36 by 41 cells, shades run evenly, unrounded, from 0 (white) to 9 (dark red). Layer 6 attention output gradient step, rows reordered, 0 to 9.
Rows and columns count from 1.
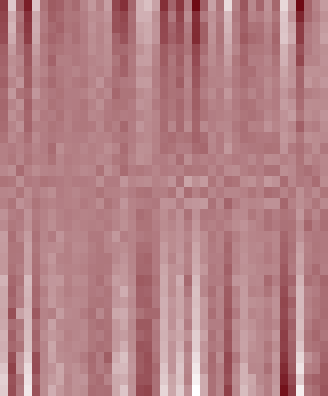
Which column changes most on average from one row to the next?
3
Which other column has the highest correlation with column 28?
35
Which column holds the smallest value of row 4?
36
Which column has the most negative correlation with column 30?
13
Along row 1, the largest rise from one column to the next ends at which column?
38
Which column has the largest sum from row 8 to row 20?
25
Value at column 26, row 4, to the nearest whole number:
6
